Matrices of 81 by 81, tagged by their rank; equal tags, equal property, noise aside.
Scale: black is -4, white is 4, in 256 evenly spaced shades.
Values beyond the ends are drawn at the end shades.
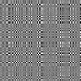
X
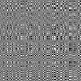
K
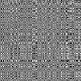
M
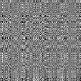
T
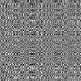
T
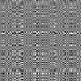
K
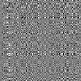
T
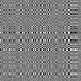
X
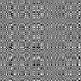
K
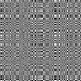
X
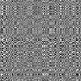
M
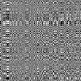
M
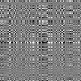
K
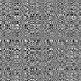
T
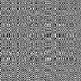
M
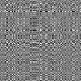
M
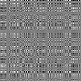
K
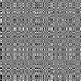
K
